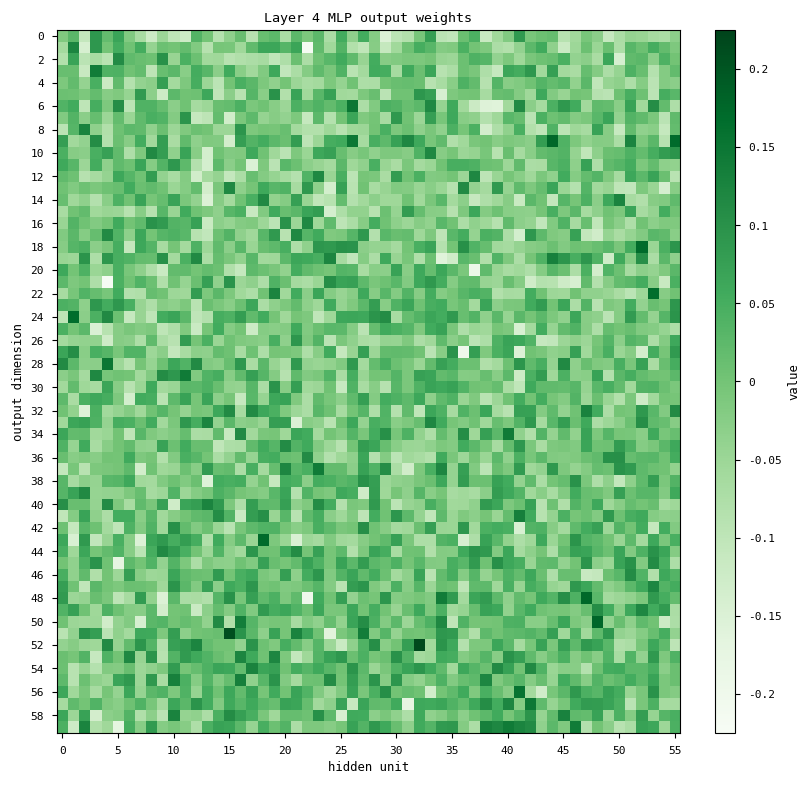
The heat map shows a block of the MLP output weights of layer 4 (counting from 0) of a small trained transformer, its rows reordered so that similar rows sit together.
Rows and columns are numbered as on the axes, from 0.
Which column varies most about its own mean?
41
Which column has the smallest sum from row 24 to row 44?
7
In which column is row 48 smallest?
22
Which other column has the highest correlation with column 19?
13
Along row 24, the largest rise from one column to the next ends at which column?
1
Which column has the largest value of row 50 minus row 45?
48
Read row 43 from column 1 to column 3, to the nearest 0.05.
-0.15 0.1 -0.1
